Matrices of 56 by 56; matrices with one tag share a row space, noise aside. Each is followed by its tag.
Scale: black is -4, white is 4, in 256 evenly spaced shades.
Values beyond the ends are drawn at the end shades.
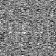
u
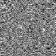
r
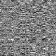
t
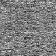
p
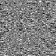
r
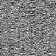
t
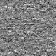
p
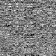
p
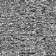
t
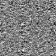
u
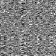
u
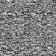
p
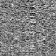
t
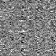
u
